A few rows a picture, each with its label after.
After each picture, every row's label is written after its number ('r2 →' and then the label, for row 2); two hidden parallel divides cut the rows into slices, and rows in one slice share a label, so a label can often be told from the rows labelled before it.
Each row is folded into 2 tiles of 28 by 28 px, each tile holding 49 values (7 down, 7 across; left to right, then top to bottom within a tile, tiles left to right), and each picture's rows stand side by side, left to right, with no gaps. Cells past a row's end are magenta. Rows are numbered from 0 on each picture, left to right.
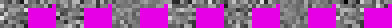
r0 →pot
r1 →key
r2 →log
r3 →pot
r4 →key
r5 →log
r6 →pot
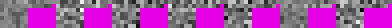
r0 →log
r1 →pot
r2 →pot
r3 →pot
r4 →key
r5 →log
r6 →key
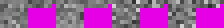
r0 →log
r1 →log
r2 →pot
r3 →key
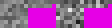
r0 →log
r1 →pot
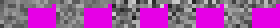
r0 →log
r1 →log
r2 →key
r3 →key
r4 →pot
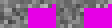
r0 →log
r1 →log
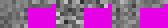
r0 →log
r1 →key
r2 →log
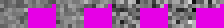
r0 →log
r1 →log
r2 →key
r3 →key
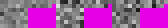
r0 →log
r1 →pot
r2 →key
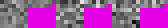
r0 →log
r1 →pot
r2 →pot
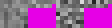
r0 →log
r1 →pot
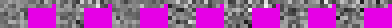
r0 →log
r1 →pot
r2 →log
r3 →key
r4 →pot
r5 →key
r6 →key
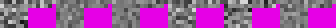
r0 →pot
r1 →log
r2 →log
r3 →pot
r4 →key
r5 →log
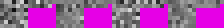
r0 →key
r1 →log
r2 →pot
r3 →log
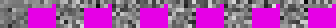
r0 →log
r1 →key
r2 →key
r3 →pot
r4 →key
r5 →key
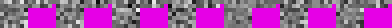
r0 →key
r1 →key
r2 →pot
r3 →key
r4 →log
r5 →key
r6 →pot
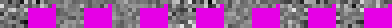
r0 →pot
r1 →log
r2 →log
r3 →key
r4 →log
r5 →pot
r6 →pot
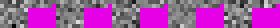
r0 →pot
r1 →key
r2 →pot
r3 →log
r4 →pot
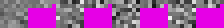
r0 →log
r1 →pot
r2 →key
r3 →pot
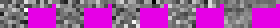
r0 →pot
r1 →pot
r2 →key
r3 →pot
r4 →log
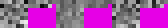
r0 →key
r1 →log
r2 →key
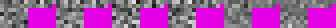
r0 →pot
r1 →key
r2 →key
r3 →key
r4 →log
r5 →log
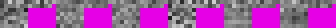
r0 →key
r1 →log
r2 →log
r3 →key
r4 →log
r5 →log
